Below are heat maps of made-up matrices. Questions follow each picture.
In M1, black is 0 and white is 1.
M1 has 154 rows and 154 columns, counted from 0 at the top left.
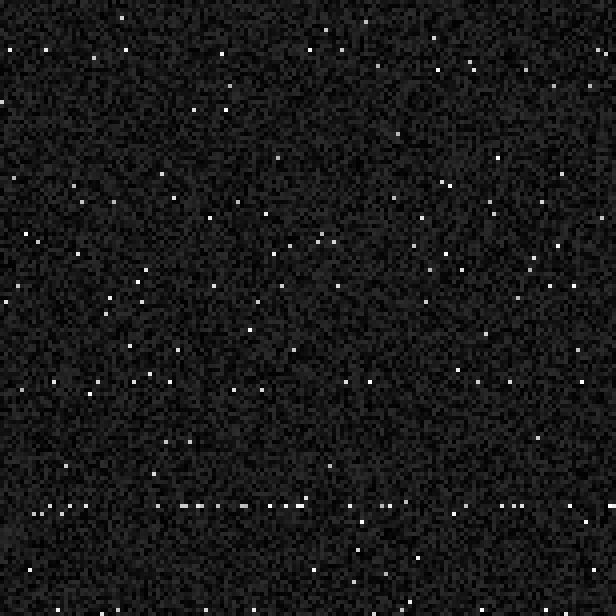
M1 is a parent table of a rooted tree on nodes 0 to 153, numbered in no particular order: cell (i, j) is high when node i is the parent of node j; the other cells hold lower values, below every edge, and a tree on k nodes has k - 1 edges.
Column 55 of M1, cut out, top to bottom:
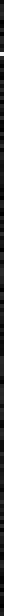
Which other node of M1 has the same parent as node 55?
151
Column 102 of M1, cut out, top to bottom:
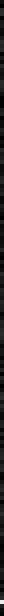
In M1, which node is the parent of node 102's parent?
54
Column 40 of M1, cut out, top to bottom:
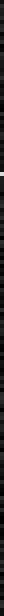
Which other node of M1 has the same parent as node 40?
140
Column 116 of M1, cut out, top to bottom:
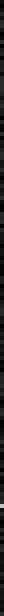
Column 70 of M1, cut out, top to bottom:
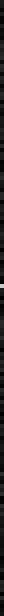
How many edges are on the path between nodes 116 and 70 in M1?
3
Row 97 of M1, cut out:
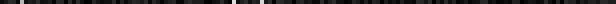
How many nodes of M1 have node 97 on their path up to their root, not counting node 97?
6
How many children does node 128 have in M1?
4
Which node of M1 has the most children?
126
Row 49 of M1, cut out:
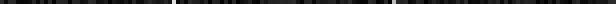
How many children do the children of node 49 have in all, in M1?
3
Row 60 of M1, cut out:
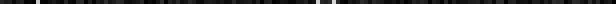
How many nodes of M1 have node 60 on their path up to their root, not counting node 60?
5
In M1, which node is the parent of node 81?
7
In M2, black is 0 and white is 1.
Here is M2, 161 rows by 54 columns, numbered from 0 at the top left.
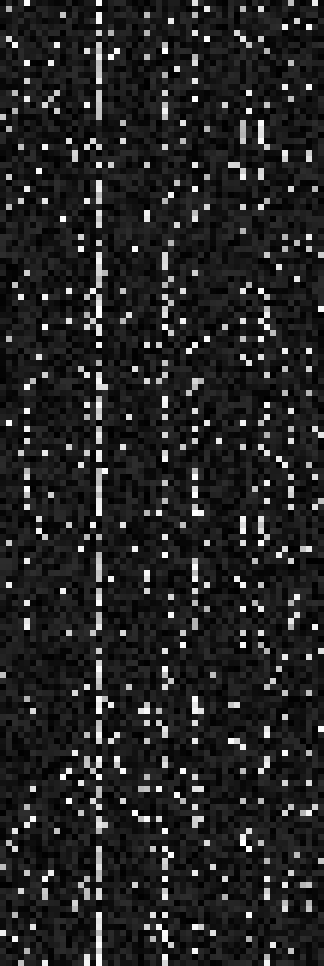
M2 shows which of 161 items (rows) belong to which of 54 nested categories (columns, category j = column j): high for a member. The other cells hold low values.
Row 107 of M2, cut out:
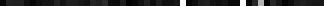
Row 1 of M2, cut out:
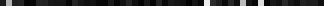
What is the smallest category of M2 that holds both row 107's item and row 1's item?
43
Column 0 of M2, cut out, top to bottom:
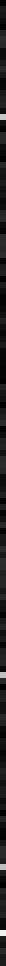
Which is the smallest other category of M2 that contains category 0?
27
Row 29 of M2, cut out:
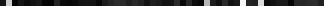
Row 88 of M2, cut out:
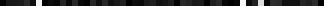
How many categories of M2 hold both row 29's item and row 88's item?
2
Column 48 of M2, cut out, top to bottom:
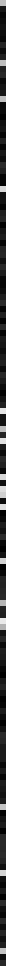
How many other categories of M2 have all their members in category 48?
4
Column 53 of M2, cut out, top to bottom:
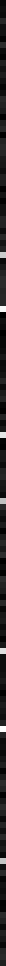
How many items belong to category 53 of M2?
7
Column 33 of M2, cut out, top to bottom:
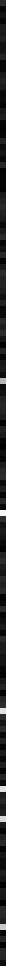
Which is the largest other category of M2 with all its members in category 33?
5
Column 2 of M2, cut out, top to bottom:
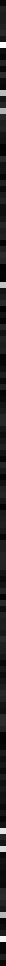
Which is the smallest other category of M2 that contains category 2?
41
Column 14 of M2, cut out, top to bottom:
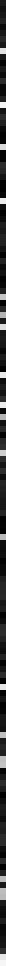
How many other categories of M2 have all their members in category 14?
5
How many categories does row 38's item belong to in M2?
1
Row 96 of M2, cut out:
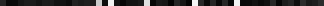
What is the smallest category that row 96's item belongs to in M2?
39
